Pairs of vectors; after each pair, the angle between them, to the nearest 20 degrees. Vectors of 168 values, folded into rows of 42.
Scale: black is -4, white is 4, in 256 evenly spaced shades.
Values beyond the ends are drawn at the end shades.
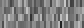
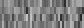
140 degrees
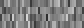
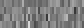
40 degrees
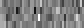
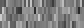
60 degrees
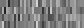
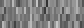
80 degrees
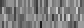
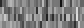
40 degrees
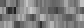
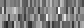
120 degrees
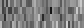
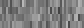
40 degrees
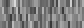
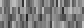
40 degrees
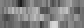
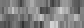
40 degrees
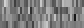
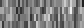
60 degrees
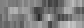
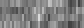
140 degrees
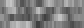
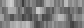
20 degrees
